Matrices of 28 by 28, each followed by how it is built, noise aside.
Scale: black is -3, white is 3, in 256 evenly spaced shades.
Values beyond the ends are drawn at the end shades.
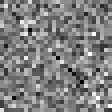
diagonal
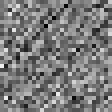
Hankel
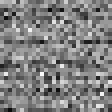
blocks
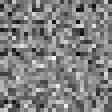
blocks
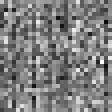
blocks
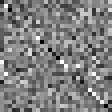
diagonal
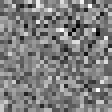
upper triangular
